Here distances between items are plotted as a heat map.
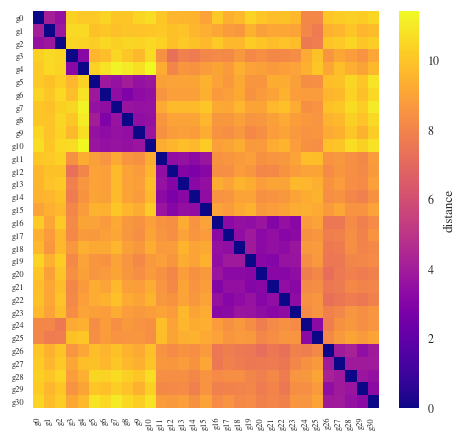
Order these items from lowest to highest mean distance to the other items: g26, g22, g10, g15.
g22, g26, g15, g10
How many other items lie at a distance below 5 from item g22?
7
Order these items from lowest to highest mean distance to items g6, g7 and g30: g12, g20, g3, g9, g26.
g9, g26, g20, g12, g3
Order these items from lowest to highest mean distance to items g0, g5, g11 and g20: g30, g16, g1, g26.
g16, g1, g26, g30
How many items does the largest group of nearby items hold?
8
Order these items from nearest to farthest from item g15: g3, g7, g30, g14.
g14, g3, g30, g7
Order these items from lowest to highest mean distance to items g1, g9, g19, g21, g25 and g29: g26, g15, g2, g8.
g26, g8, g2, g15
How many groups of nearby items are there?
7
